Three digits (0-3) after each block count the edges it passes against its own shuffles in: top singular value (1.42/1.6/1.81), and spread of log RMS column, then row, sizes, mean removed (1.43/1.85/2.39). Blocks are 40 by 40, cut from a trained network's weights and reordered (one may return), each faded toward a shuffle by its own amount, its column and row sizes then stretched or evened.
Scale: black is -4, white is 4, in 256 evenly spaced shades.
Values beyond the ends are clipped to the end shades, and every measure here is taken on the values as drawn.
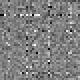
1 2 1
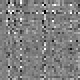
2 3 2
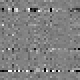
3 1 2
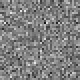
0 0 0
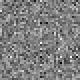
1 1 1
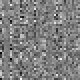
2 3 0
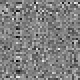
2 1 2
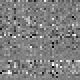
0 2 3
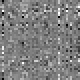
1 3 1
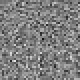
0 1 0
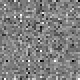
0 2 1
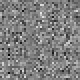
1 2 1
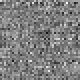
2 1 2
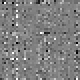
0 3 2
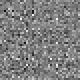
1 2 1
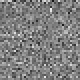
2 1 1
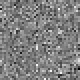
0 2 0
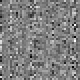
2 3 0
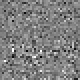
0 1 2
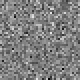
1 0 1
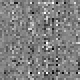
0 3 2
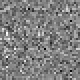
0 1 1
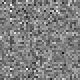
1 0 1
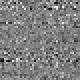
0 0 3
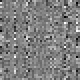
3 3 1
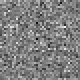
0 1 0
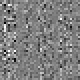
3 3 0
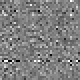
2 2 1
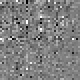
0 2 2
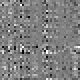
2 3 3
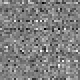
0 1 3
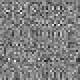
3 0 2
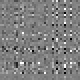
3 3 3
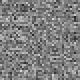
2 1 0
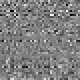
3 0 3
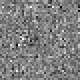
0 1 1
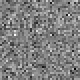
0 0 1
